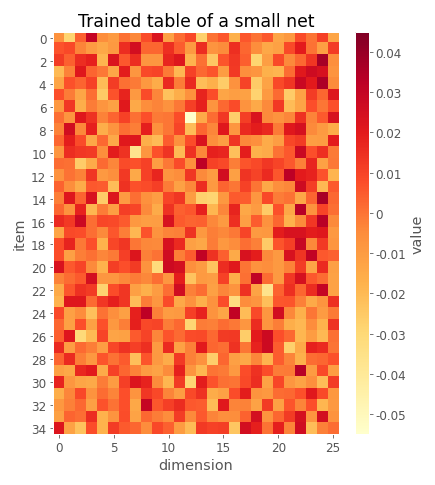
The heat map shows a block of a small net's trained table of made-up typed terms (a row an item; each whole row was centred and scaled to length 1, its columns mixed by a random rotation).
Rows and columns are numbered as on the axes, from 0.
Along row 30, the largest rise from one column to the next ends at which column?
13
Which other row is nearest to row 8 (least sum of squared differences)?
21
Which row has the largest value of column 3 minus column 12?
7
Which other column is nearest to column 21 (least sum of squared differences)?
17
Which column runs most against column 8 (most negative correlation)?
24
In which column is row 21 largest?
18
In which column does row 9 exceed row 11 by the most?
2
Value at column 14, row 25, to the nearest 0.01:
0
